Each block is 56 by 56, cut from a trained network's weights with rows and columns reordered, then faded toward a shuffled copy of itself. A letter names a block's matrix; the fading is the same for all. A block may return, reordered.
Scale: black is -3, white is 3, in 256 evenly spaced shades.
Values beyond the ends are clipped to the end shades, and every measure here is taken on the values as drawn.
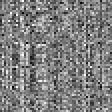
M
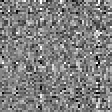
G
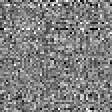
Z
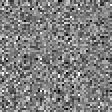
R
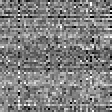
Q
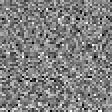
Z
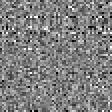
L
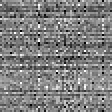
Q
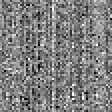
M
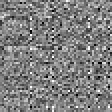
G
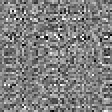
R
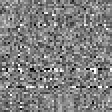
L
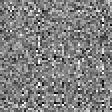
G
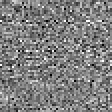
Z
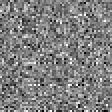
Z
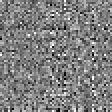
G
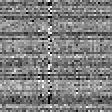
Q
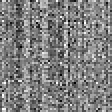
M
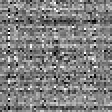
Q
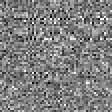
Z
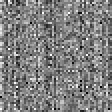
M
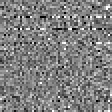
L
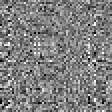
G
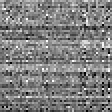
Q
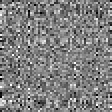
G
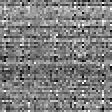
Q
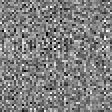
R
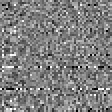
L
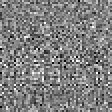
Z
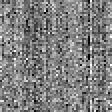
M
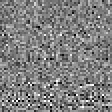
L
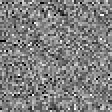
Z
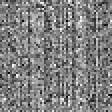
M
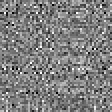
R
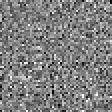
R
